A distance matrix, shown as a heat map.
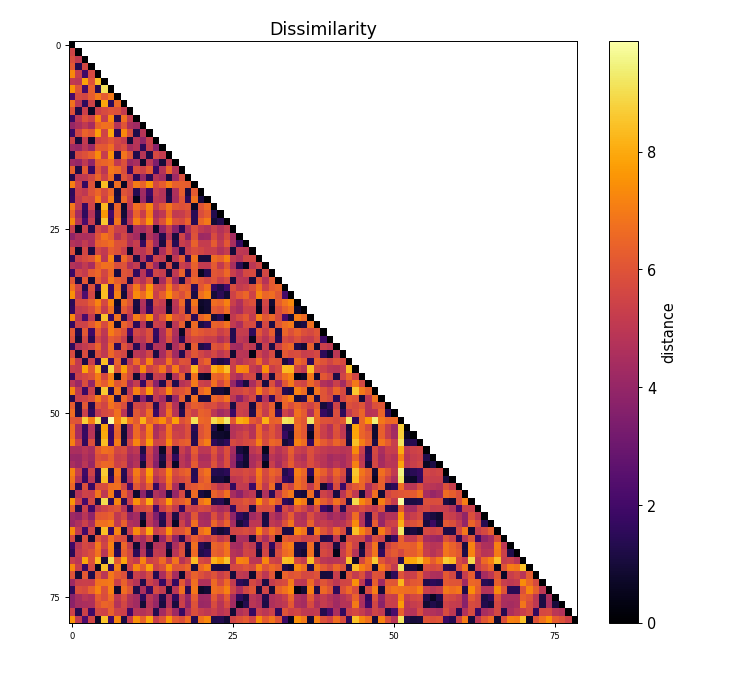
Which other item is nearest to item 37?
24
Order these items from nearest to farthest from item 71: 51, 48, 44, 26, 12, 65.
26, 65, 48, 12, 44, 51
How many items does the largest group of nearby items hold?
22
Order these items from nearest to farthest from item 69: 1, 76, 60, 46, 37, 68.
68, 76, 1, 46, 60, 37
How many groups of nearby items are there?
5
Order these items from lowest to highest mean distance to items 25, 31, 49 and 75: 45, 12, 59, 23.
45, 12, 23, 59
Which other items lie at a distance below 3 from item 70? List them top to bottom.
5, 44, 51
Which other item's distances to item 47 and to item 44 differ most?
62
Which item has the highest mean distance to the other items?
51
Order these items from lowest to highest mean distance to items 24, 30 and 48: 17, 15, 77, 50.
15, 77, 50, 17
